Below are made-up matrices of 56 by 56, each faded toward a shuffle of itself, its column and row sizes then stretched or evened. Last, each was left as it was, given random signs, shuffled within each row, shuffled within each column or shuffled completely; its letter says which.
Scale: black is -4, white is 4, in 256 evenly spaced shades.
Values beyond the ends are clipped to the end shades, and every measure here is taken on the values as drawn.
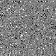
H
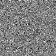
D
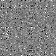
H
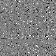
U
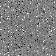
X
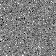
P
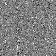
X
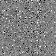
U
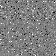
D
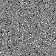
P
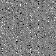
X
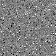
X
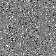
X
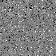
D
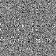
H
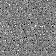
D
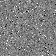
P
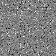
X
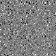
H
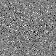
D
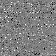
D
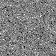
P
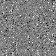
X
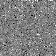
D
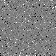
D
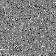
D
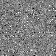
D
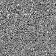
D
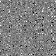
H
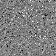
D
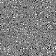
H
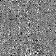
U
